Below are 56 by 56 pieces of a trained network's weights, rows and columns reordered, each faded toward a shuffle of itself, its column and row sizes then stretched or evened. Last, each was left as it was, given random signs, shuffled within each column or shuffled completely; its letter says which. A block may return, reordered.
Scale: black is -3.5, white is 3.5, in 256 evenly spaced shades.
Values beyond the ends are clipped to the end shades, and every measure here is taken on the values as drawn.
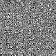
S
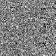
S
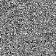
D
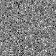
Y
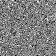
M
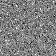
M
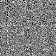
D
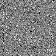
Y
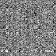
S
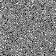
Y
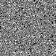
D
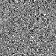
S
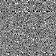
S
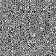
S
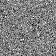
M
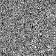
Y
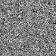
D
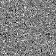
D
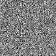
D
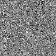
D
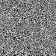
D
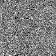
D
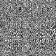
S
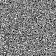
M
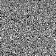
D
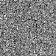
Y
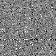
S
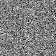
Y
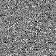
D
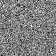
M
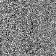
Y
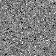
Y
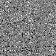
D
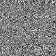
S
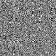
S
